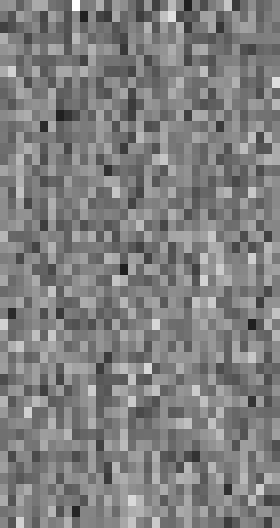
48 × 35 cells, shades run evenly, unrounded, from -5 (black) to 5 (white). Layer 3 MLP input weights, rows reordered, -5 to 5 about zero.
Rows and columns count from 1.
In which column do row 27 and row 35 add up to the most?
7
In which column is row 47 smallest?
10
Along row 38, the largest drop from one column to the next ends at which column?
5
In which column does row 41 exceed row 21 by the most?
6
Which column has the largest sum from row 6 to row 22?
3
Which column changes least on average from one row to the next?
13
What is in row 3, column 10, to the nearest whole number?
1
